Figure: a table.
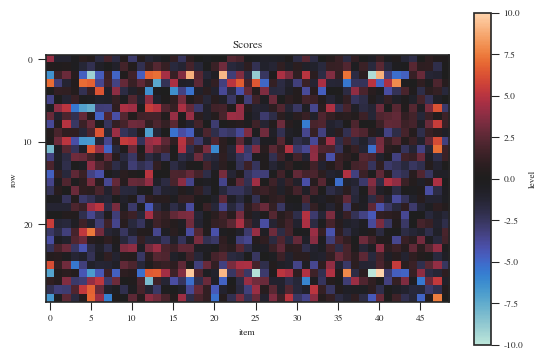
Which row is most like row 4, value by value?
9
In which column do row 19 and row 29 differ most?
5
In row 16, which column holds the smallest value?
46
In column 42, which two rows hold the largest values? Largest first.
3, 25
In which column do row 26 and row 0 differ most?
0
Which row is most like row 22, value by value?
12
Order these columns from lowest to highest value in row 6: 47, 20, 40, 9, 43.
43, 20, 40, 9, 47
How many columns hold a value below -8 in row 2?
3
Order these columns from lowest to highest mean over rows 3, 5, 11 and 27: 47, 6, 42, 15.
15, 6, 42, 47
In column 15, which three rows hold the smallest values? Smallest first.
4, 9, 27
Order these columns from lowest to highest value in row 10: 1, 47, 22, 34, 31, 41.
31, 22, 41, 1, 34, 47
